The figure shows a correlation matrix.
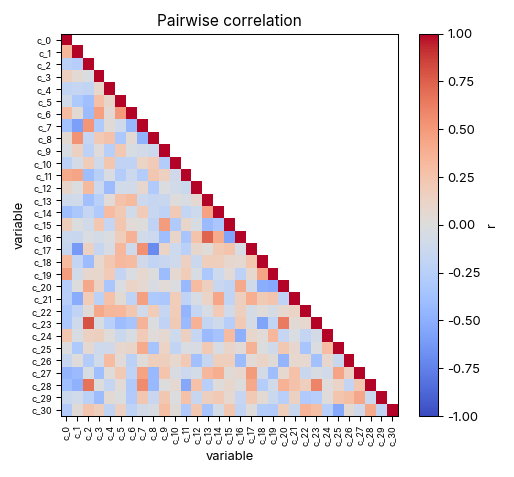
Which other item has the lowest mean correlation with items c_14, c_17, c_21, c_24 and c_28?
c_1
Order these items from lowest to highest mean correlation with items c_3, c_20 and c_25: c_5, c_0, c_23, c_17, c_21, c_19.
c_19, c_21, c_0, c_17, c_5, c_23
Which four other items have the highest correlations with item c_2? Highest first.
c_23, c_28, c_7, c_20
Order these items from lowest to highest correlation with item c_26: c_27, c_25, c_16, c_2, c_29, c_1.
c_16, c_2, c_25, c_1, c_27, c_29
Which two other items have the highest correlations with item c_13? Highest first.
c_16, c_14
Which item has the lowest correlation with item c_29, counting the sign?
c_3
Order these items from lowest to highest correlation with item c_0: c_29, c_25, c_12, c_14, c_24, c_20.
c_14, c_20, c_29, c_25, c_12, c_24
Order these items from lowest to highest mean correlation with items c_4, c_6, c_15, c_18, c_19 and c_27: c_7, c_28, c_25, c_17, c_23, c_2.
c_23, c_2, c_28, c_7, c_25, c_17
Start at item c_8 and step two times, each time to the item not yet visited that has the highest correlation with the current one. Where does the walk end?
c_11
